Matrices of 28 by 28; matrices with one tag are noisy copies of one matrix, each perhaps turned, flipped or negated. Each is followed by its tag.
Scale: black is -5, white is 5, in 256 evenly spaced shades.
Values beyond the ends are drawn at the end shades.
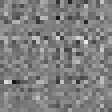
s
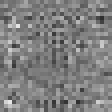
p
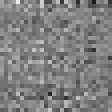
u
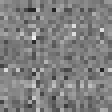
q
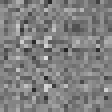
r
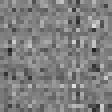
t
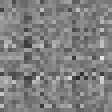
q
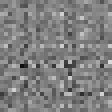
r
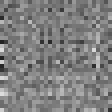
u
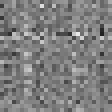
q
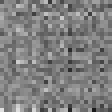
u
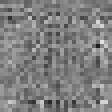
p
